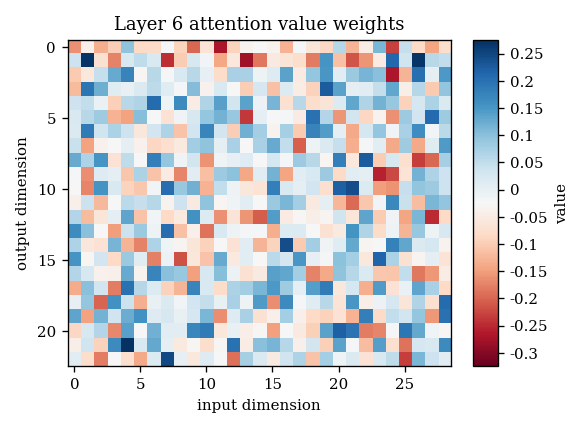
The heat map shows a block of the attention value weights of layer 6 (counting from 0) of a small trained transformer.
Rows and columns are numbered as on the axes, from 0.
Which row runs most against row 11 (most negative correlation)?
10
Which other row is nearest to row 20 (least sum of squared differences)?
3
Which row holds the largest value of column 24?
1
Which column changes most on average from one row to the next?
24
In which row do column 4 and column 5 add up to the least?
14
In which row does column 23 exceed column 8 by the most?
15
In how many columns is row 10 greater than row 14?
17
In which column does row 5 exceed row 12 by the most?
27
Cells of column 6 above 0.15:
3
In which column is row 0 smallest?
11
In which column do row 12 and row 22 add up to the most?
26
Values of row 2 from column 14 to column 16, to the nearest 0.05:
0 0 0.15
